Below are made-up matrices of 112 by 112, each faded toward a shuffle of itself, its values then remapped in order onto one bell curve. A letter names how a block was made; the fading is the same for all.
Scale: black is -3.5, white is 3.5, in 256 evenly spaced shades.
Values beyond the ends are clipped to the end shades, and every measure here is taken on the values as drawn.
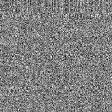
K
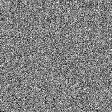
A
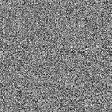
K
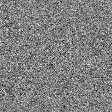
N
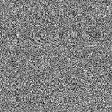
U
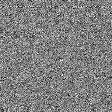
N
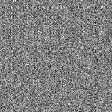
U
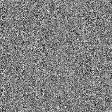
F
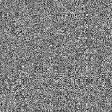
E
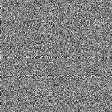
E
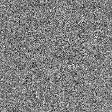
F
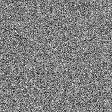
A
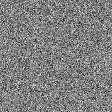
A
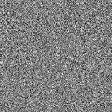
K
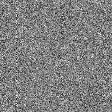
F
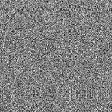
K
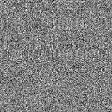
U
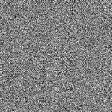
U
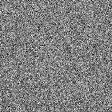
A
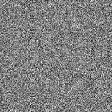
K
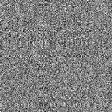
U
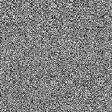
U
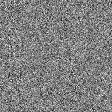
A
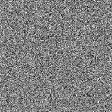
K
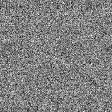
A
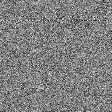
N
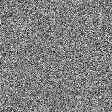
A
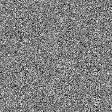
F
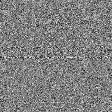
N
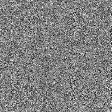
F
